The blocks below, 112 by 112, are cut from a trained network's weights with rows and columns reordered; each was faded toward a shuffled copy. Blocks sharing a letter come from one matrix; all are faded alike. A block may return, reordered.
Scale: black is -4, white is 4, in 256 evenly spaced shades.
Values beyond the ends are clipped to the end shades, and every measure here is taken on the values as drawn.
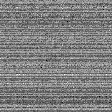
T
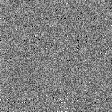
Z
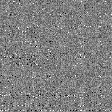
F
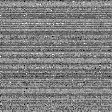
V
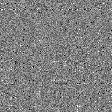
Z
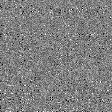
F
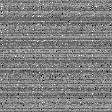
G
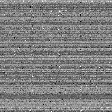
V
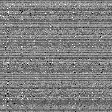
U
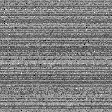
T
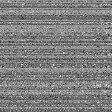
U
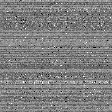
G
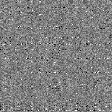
F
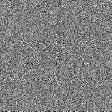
Z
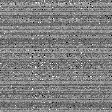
G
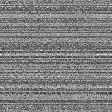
T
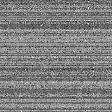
T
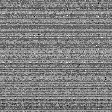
T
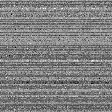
T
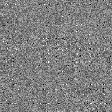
Z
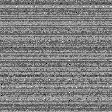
T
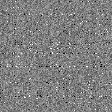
F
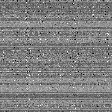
G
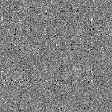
Z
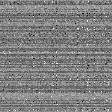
U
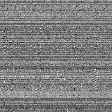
V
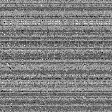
V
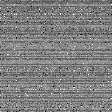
G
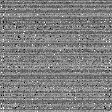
G
